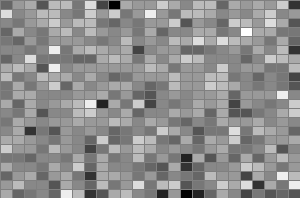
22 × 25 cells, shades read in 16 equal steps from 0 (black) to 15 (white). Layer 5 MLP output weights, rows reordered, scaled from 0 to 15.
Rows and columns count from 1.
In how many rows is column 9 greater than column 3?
8
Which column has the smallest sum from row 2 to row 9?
25
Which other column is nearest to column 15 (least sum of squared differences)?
11
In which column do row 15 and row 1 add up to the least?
10
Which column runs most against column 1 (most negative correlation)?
24
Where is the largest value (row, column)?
4, 21
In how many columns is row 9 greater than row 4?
8
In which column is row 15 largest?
20
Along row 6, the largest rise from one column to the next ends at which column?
5
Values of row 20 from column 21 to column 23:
4 10 8
